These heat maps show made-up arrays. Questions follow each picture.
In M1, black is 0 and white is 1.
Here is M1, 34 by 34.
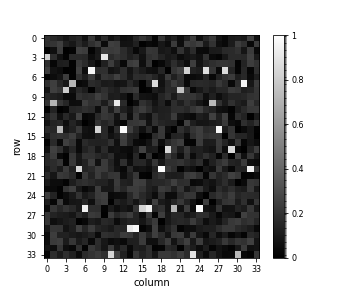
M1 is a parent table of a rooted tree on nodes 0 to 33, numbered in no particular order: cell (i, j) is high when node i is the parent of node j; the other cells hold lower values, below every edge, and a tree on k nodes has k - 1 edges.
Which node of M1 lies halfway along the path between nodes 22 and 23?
26
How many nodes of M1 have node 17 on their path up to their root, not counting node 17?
12
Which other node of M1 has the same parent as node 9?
0
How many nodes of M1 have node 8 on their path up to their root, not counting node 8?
4
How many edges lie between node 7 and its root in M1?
5
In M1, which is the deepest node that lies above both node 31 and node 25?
5
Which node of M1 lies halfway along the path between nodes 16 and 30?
10
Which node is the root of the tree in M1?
33
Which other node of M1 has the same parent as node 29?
19
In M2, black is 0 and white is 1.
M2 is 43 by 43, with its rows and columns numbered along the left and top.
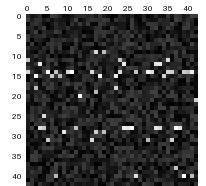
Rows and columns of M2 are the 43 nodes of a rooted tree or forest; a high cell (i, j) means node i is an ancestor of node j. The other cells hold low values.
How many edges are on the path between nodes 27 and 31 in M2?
3
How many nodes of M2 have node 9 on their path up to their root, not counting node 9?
2
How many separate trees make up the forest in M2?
7
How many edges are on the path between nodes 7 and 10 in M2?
3
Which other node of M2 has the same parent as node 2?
22
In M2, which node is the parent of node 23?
11
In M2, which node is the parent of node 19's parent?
29
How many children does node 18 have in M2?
2
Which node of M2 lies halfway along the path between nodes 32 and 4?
28
